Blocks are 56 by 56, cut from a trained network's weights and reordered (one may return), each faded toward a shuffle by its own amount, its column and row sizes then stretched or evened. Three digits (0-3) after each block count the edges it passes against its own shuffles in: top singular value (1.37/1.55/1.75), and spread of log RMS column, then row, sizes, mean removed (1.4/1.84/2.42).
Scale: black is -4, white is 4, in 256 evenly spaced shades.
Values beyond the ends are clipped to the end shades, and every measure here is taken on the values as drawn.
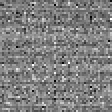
2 2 0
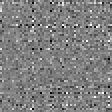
1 2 3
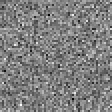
0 1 0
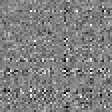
3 2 3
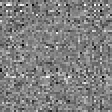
2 2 2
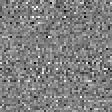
0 0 3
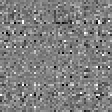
1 2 3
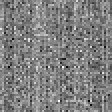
3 0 2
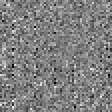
2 2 1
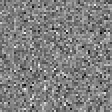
0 2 0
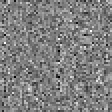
1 2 0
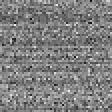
2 1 0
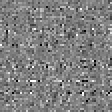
0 2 3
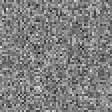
3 0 0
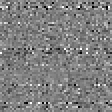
1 1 3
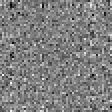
2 2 1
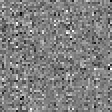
1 3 1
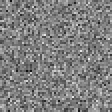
1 0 0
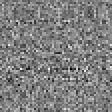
3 0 2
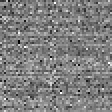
2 2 0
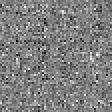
0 2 2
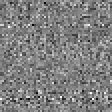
0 0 3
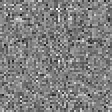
3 1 2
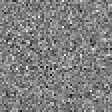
0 1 1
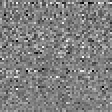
1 1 3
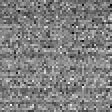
2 1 0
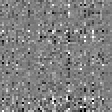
2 3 3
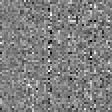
1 3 0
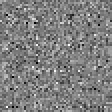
0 1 2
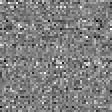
0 1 3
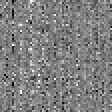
1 3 1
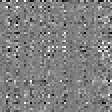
2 3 3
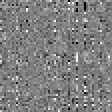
3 3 2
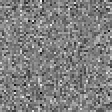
0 2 0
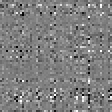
3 3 3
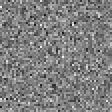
0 1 0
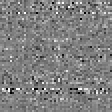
1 1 3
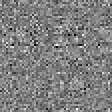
2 1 2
